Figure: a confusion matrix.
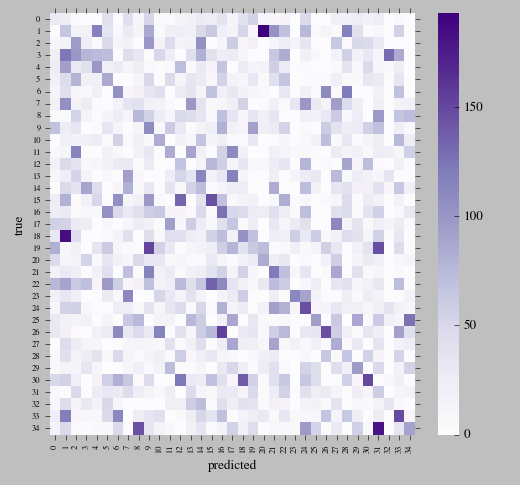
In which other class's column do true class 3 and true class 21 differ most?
32
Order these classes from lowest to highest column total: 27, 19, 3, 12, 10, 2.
3, 10, 19, 12, 2, 27
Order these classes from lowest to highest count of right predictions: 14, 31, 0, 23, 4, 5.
0, 31, 14, 5, 4, 23
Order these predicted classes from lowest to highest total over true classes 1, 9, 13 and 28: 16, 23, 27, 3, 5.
23, 3, 5, 27, 16
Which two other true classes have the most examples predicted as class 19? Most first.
9, 18
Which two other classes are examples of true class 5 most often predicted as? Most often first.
2, 22
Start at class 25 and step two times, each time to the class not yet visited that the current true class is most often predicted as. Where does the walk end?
31
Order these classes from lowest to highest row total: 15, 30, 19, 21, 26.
21, 15, 19, 30, 26
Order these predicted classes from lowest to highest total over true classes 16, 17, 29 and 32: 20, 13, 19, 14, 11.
20, 19, 13, 14, 11
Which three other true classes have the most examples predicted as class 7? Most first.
23, 13, 14
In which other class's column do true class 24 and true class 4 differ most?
22
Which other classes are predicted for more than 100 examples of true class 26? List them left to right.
6, 10, 16
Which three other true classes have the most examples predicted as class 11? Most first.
17, 29, 9
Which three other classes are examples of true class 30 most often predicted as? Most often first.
18, 12, 6
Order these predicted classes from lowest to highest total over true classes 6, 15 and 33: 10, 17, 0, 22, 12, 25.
25, 17, 0, 10, 22, 12
